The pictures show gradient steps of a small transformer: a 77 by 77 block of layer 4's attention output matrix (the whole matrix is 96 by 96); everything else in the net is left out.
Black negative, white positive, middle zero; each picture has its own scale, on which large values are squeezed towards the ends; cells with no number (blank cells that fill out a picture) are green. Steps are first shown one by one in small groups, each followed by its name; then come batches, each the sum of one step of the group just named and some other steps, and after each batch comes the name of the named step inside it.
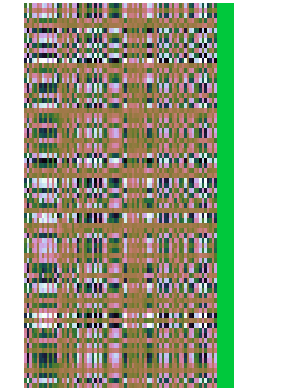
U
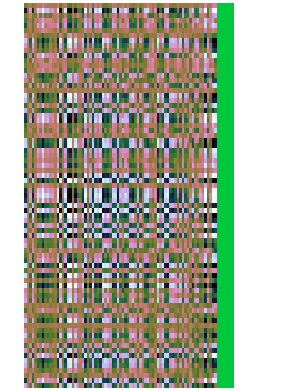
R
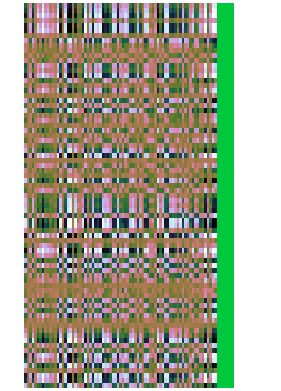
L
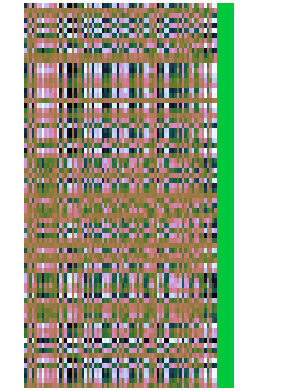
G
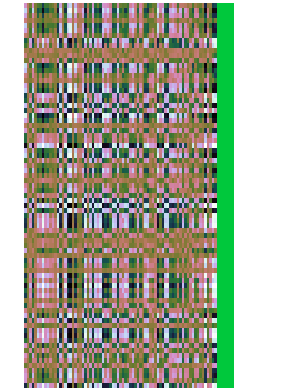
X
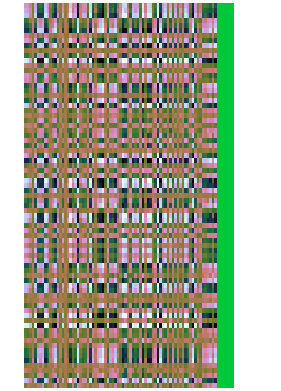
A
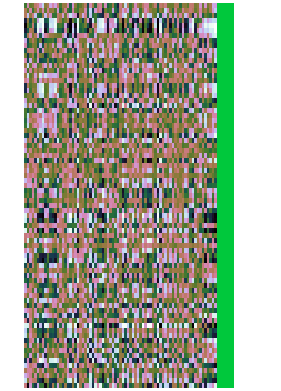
A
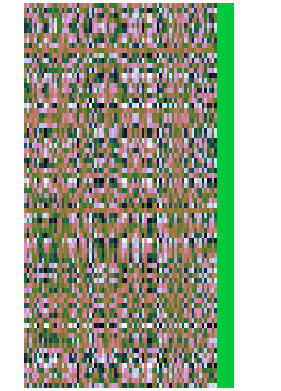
A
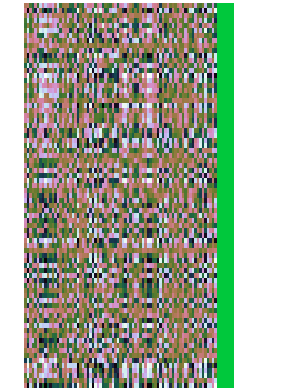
G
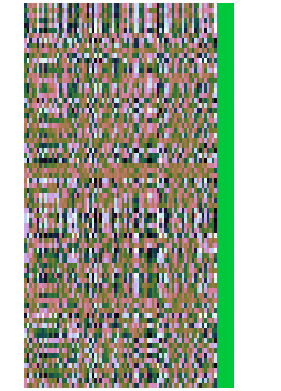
U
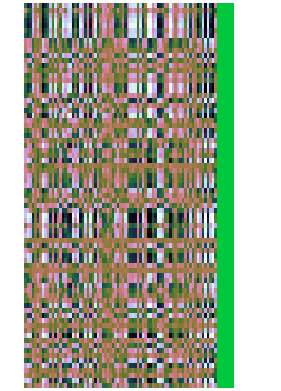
X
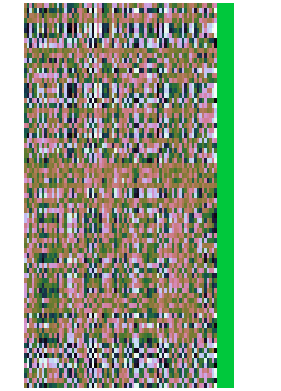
G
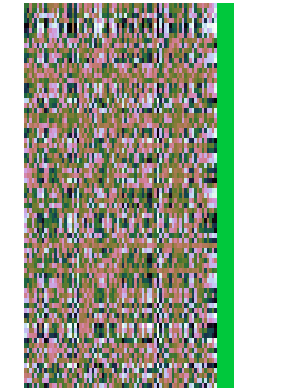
L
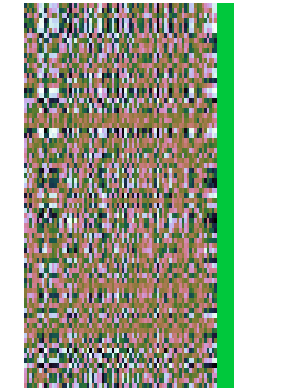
L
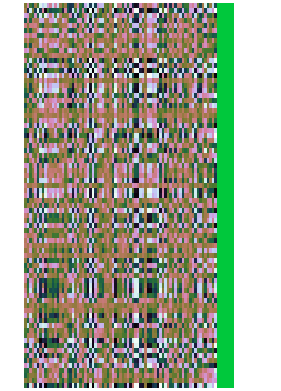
G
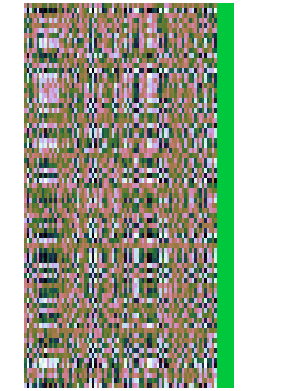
G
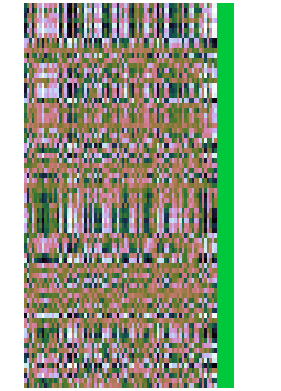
L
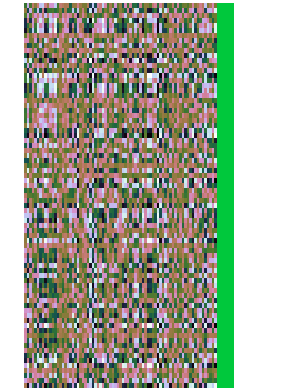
A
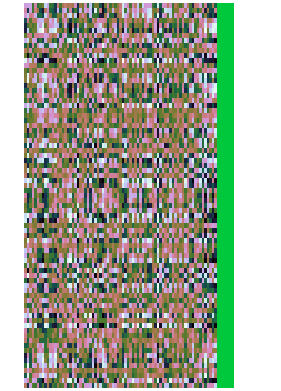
A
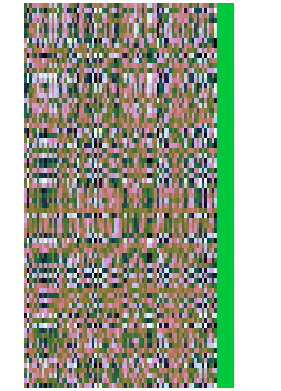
U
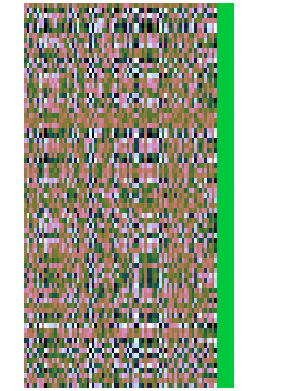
U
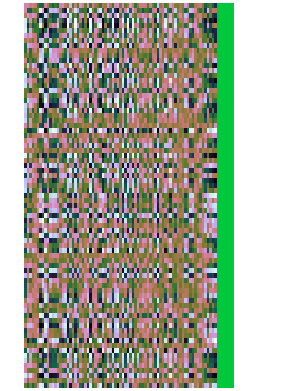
X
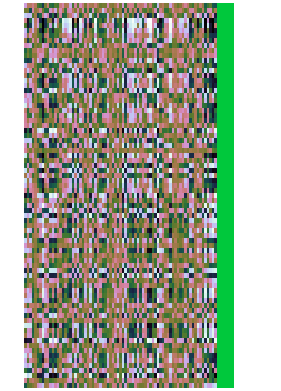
X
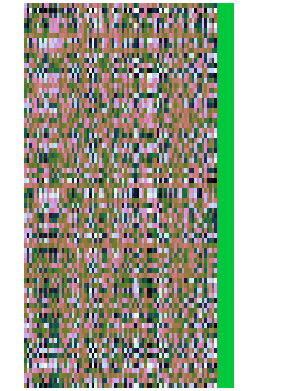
R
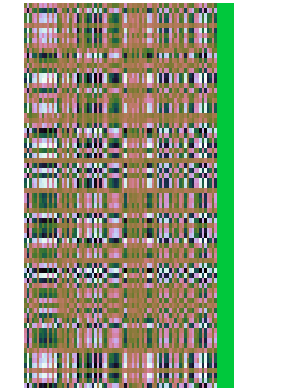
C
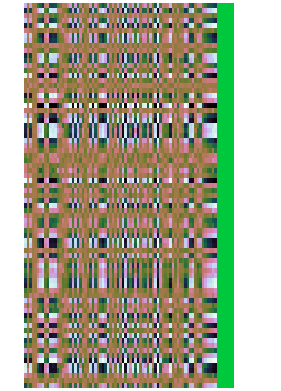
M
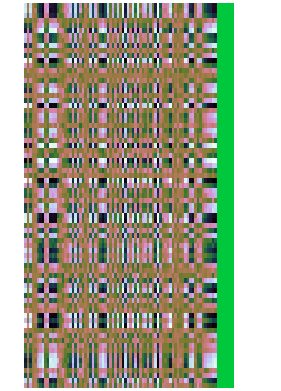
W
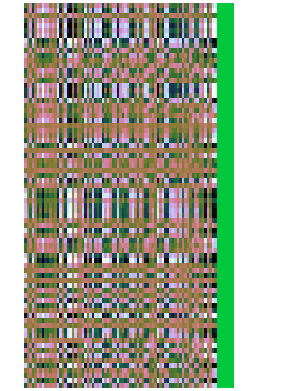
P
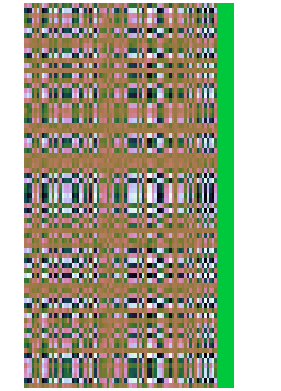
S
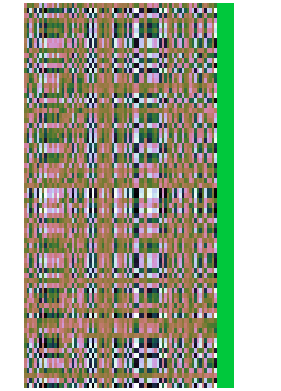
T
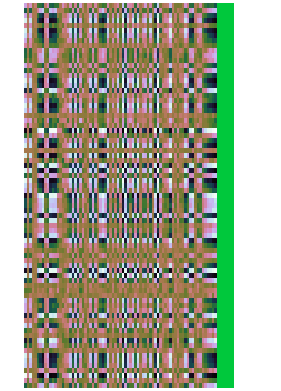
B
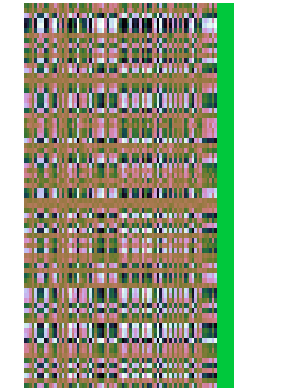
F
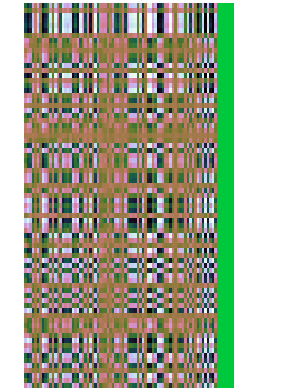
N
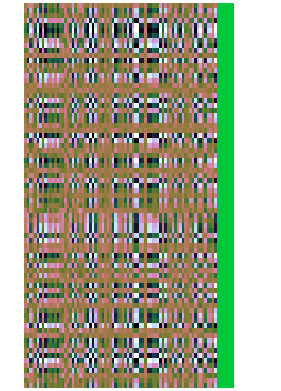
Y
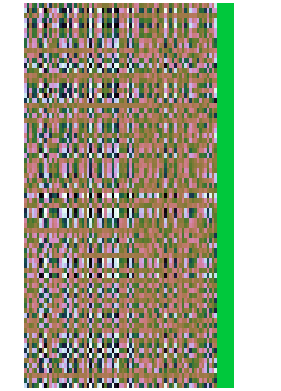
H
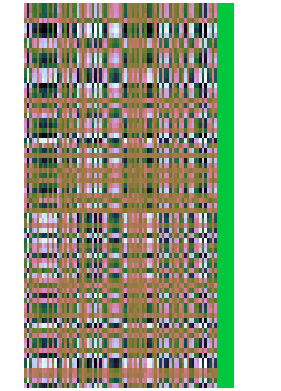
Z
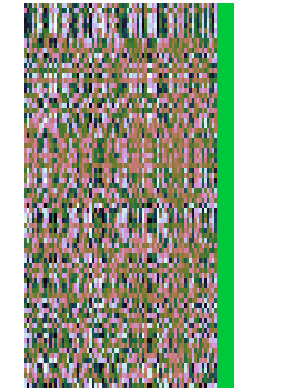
N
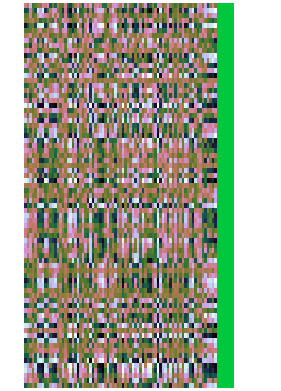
M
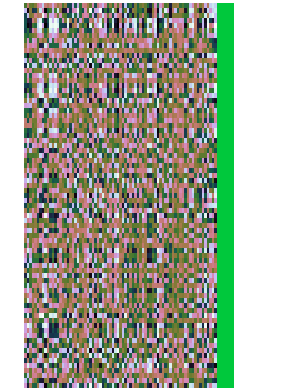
H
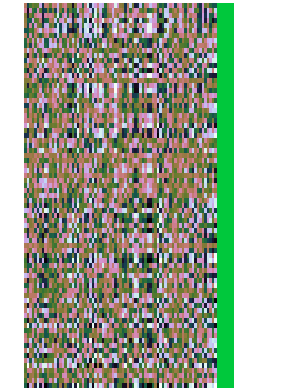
N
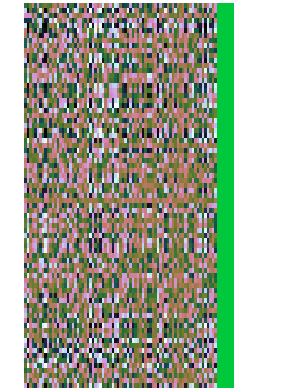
Z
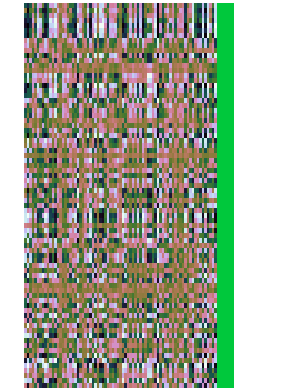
Z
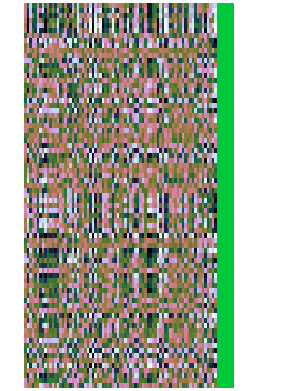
P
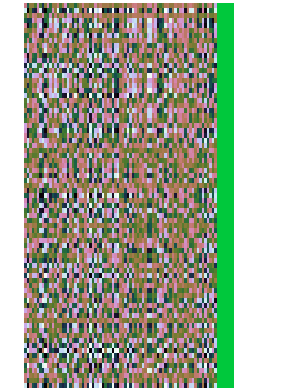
H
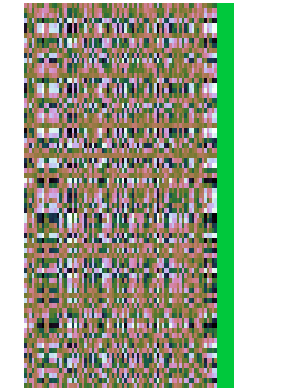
W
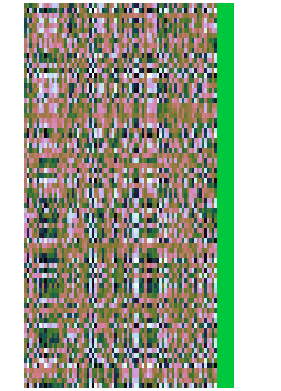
C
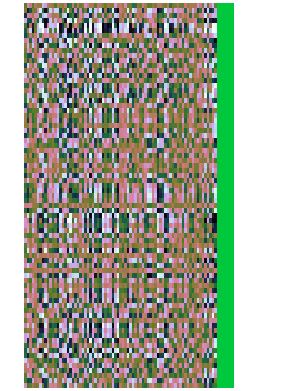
S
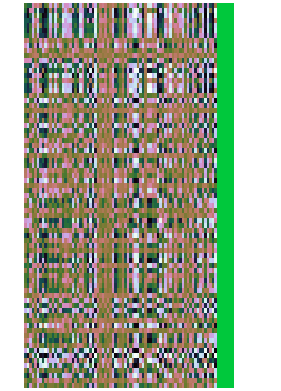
N
